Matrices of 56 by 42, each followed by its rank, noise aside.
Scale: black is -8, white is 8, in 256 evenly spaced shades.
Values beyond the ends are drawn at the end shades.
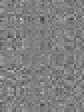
four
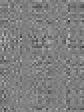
four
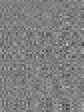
four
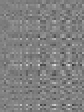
two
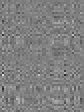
four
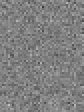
eight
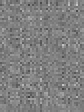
four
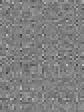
four
